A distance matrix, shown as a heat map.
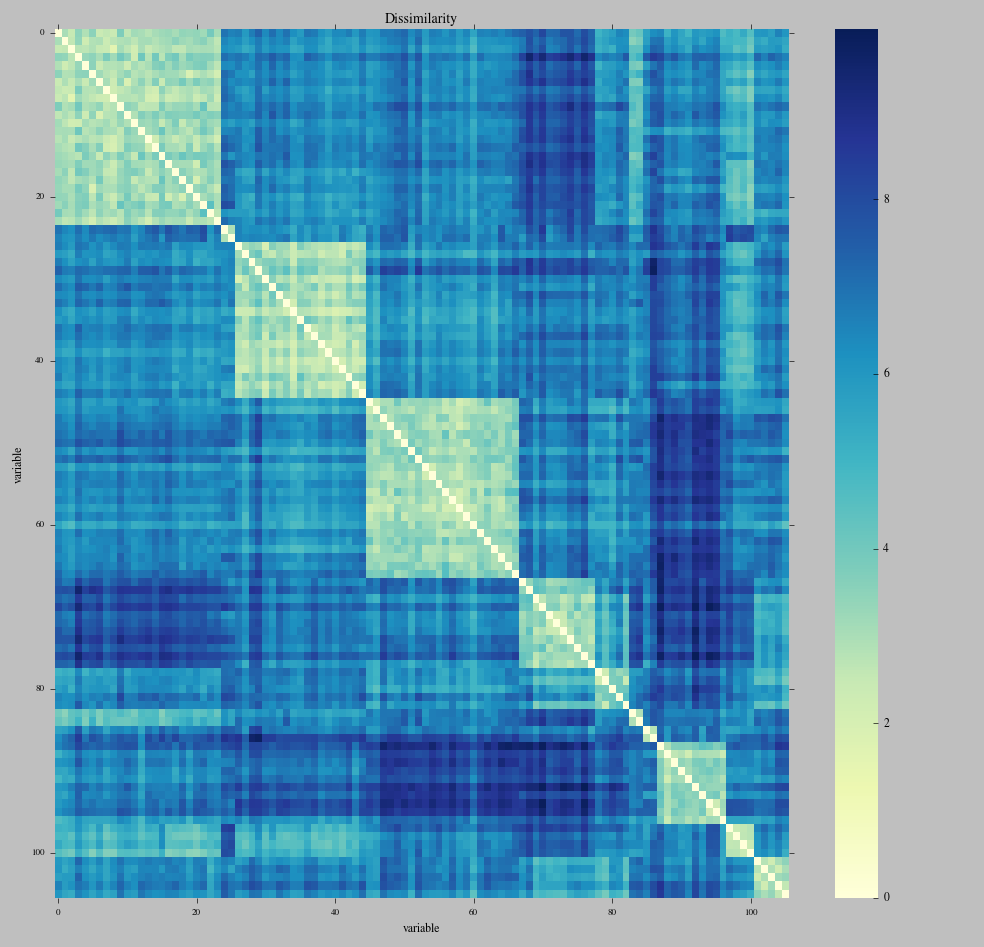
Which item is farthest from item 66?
87
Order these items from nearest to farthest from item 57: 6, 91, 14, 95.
6, 14, 91, 95
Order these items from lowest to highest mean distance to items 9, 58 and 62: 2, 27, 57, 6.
57, 2, 6, 27
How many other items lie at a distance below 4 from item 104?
4
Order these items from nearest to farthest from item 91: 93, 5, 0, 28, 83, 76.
93, 0, 5, 83, 28, 76
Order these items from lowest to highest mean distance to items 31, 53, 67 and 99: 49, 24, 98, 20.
98, 20, 49, 24
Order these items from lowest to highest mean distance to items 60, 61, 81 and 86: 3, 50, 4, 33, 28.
50, 4, 33, 3, 28
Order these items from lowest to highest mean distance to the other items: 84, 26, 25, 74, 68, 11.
11, 26, 84, 25, 74, 68
